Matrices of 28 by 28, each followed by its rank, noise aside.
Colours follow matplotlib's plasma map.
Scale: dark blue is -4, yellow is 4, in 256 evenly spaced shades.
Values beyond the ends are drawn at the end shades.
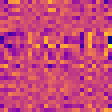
three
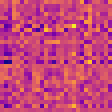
four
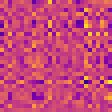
three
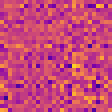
four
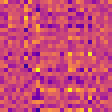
four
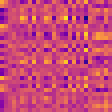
two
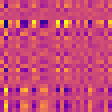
one
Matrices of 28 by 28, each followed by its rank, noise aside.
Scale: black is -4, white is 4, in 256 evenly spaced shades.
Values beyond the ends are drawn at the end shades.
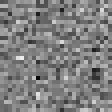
five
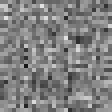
five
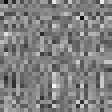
three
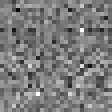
five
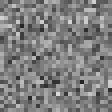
seven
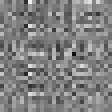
three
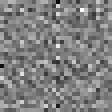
six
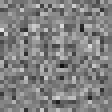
five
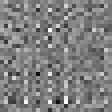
three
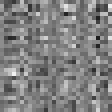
three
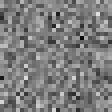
seven
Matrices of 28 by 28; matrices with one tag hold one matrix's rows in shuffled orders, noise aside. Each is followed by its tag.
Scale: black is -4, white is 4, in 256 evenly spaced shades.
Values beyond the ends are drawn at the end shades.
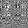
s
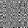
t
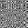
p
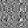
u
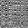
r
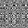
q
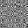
p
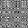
s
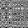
r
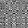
q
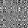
t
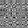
q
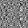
u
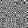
p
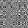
t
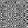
p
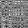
r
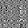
u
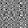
u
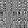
t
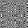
p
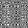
s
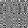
t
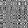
t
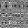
r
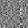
u
